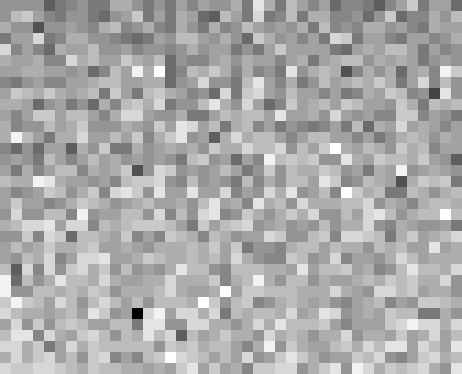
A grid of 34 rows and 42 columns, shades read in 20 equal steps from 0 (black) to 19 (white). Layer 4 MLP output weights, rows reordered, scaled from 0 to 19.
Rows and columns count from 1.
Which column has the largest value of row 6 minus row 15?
7
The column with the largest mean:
15
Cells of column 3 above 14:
7
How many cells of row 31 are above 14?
12
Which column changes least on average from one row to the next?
8
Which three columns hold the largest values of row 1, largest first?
24, 38, 27
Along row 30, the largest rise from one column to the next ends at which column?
14
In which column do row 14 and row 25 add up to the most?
31
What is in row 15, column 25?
18
